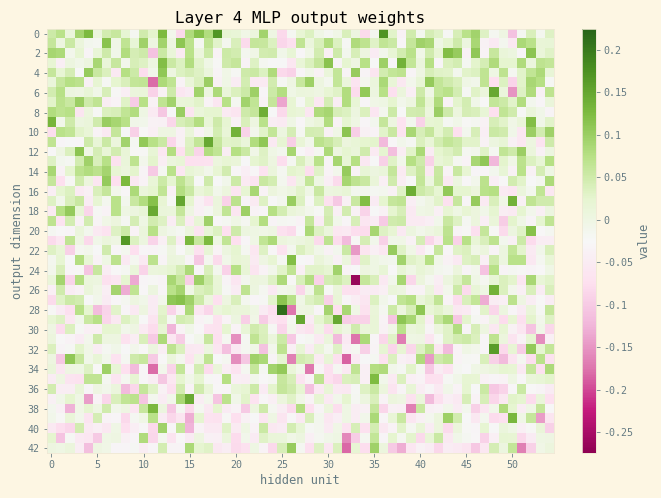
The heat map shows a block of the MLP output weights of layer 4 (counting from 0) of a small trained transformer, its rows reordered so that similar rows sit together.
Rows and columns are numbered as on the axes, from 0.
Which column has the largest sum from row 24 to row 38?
25
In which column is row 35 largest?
35
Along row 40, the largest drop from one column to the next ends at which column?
15
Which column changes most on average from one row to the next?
33
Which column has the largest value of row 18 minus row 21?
11
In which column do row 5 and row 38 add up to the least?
39
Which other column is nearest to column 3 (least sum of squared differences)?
40
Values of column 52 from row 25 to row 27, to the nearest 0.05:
0.1 0.05 -0.05
